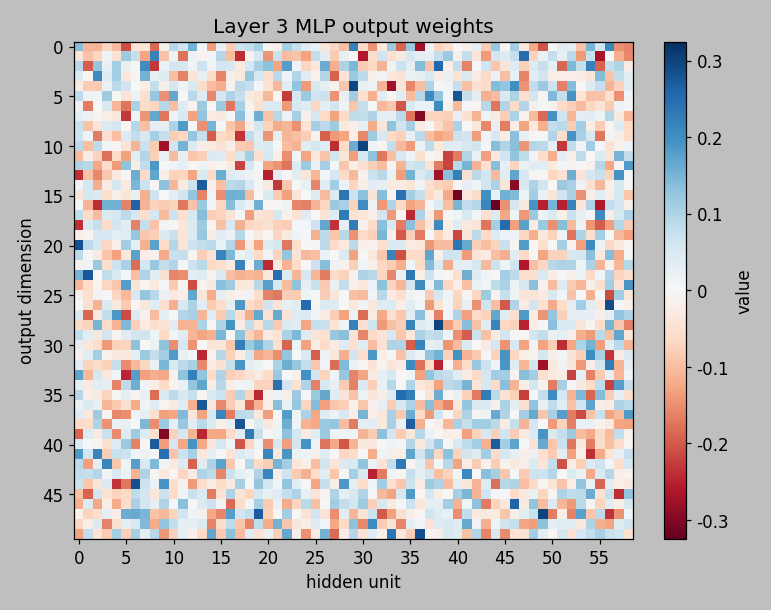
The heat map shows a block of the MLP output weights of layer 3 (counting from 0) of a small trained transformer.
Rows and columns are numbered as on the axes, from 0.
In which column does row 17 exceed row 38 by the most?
28
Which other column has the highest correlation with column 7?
49
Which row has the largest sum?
2
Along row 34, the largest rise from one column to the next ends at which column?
57
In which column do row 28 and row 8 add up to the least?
47
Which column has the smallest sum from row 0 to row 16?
22
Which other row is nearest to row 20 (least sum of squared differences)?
12
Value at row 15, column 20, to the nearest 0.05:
0.05
